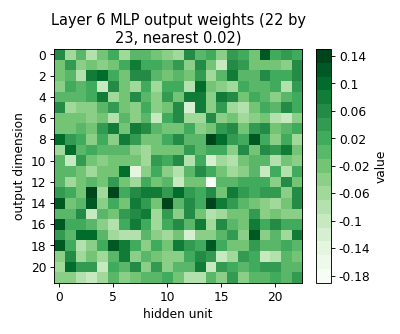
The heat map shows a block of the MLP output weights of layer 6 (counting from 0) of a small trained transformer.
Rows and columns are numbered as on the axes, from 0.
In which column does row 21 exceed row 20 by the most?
14
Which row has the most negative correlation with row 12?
6
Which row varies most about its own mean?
17
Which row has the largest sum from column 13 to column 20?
8
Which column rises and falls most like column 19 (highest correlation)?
21
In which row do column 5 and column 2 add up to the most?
13
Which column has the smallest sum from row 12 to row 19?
4
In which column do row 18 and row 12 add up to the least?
2
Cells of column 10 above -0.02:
12
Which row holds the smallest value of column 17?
5
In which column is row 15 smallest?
3
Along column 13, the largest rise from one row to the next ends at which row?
16
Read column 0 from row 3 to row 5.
-0.04 0 0.06
